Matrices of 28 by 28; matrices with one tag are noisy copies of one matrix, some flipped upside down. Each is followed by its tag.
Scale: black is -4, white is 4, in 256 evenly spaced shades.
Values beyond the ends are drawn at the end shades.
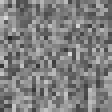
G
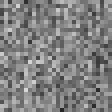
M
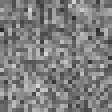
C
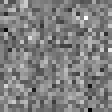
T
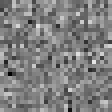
G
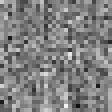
G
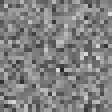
T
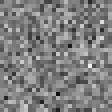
T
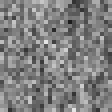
C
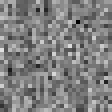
G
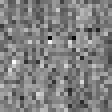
C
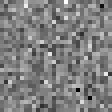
T
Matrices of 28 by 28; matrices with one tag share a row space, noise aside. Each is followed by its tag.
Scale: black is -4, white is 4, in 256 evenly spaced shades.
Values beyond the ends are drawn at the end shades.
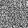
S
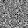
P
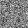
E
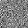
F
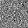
S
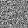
F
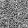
E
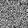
S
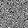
F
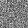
F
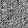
F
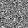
E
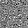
E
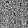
S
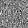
S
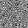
P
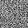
S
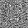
P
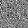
F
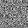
S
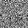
P
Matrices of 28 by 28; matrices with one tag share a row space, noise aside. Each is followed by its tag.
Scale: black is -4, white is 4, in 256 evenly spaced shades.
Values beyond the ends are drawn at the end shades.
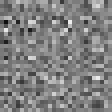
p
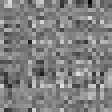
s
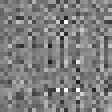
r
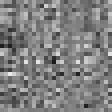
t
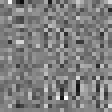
r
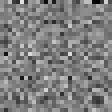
p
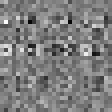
p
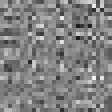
s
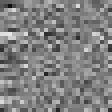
t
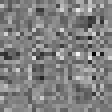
s
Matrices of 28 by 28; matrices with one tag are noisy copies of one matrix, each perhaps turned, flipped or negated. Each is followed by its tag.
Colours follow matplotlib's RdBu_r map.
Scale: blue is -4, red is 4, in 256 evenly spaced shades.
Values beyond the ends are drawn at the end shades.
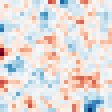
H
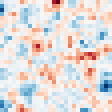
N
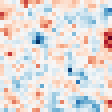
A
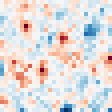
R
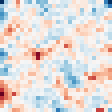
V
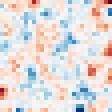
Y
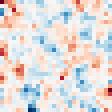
Y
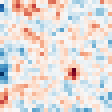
A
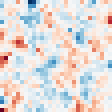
Y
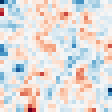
Y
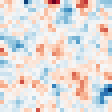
H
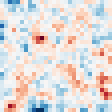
A
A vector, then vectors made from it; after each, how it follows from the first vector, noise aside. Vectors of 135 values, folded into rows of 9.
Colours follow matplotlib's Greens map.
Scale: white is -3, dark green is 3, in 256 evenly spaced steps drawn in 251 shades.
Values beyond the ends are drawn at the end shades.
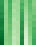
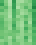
reversed, shrunk.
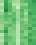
wrapped around, negated, shrunk.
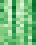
reversed.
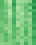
reversed, shrunk.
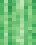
wrapped around, negated, shrunk.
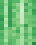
wrapped around, negated, shrunk.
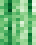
wrapped around.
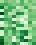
sign-scrambled.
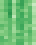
reversed, negated, shrunk.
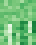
wrapped around, negated, partly zeroed.
